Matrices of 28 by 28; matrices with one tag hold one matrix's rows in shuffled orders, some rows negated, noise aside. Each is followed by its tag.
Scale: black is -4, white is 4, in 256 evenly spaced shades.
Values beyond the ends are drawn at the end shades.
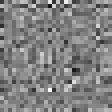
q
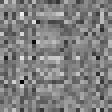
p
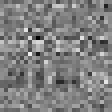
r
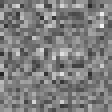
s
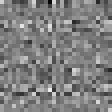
q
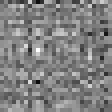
r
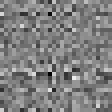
q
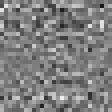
s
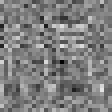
s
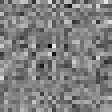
q
